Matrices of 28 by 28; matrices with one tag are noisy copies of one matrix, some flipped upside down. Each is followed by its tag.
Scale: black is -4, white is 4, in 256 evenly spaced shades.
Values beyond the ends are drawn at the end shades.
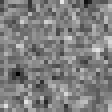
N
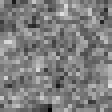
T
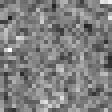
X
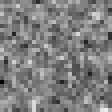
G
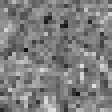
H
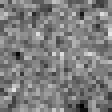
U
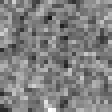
H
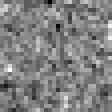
T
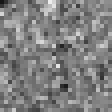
H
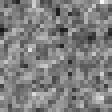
G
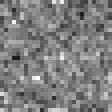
U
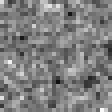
X
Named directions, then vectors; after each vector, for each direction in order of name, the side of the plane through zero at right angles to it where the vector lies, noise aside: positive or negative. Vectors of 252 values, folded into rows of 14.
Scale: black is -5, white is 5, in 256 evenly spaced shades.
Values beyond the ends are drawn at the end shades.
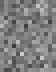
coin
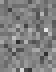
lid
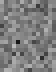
negative, positive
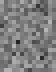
negative, positive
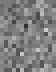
positive, positive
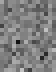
negative, positive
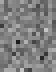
negative, positive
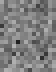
negative, positive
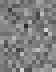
positive, positive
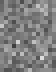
positive, negative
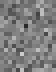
positive, positive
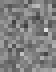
positive, positive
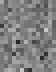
negative, positive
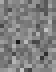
negative, positive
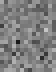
negative, positive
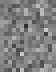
positive, positive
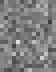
positive, negative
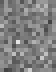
positive, negative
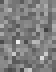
positive, negative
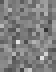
positive, negative
